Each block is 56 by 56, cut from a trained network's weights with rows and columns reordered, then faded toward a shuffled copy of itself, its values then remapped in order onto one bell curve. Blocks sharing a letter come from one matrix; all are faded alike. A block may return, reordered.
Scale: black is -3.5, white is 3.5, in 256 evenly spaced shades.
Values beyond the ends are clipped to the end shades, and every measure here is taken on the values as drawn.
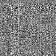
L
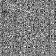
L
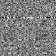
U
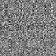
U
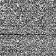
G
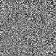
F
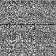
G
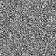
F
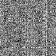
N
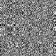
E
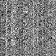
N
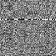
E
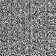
L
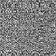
U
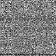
G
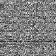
G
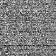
G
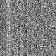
L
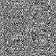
E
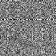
U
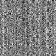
N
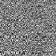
F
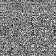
G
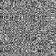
U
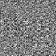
F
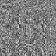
E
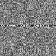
U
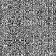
L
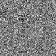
F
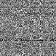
G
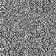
F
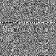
U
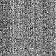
N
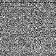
G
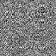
U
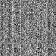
N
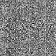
L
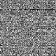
G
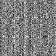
N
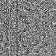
L
